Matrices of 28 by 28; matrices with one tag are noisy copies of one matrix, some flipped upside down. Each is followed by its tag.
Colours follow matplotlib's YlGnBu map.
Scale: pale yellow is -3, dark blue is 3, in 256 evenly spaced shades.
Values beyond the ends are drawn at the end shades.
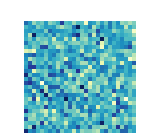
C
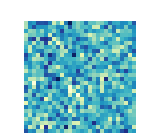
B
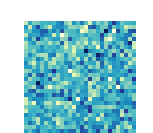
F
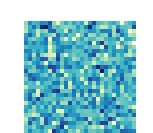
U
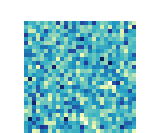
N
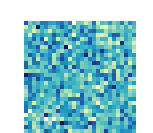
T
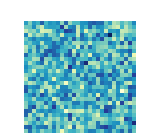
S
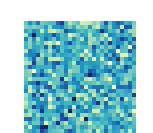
U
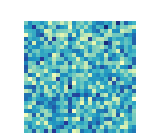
S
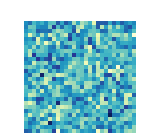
C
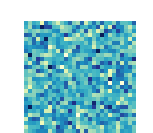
U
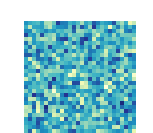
N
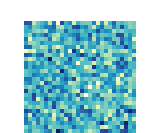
C
